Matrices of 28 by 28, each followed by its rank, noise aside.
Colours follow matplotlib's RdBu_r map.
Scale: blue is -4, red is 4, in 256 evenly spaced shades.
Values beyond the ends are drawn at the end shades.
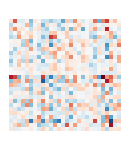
four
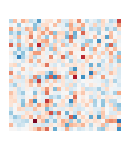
seven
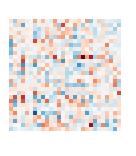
seven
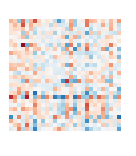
four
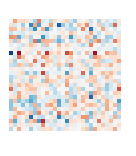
five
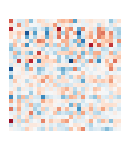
four
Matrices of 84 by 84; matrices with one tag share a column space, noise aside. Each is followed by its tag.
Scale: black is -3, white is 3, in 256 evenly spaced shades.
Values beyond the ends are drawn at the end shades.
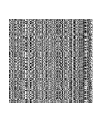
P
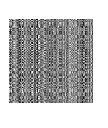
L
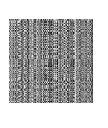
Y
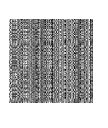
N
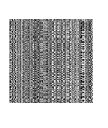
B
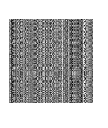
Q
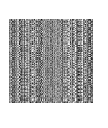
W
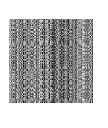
N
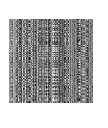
W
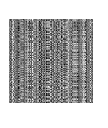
B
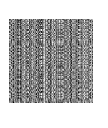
N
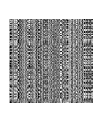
N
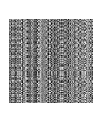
Q
